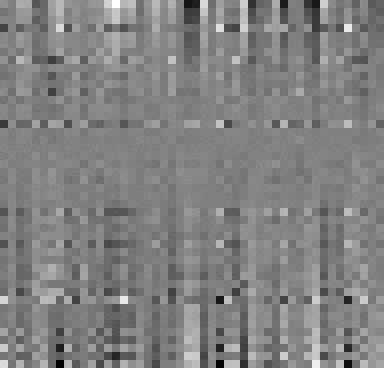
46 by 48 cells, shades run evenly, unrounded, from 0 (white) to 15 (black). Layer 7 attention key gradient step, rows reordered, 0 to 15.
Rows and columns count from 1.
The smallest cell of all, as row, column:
1, 15
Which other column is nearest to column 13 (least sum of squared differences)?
35
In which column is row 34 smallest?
7
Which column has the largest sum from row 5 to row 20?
40
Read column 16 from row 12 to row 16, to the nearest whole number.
8 8 8 8 10
